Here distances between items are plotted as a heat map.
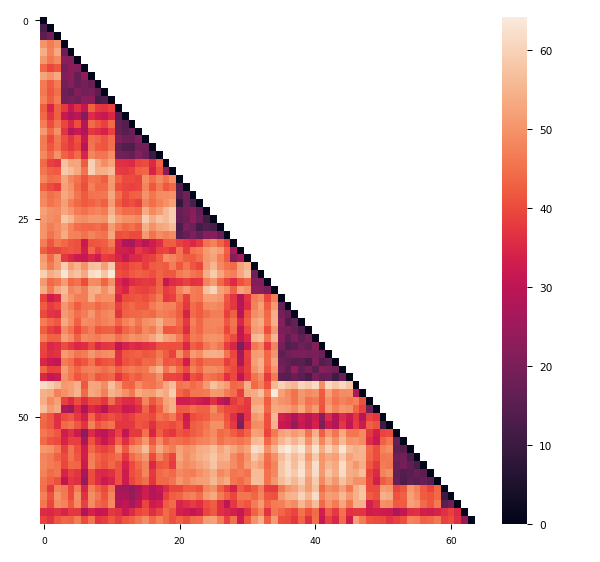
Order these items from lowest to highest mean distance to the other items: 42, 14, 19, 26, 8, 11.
11, 14, 8, 42, 26, 19
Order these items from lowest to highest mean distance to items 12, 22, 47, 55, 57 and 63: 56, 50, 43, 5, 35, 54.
56, 54, 50, 5, 43, 35
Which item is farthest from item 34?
47
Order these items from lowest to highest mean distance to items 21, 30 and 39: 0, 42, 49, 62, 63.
42, 62, 63, 49, 0
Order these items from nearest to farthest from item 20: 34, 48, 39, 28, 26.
26, 48, 28, 39, 34
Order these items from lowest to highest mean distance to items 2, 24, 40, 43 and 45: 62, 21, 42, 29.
42, 21, 29, 62
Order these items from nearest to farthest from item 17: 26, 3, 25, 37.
3, 37, 26, 25
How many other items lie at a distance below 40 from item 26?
10
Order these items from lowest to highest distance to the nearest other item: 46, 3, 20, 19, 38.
20, 38, 3, 19, 46
